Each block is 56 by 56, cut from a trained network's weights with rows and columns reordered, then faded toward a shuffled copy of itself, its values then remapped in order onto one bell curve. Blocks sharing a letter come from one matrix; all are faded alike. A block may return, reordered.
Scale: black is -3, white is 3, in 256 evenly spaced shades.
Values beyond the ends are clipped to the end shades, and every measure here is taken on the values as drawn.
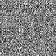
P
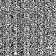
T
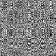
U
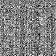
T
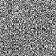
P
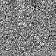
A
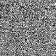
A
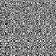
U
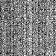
T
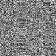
P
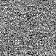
A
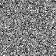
A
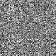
A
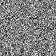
A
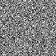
P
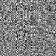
U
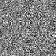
P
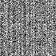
T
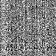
T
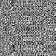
U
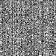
T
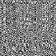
U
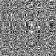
U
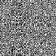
P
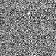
P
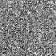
A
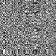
U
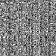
T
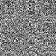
P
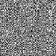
U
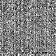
T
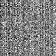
T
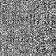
P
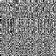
U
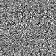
A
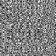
U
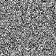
A
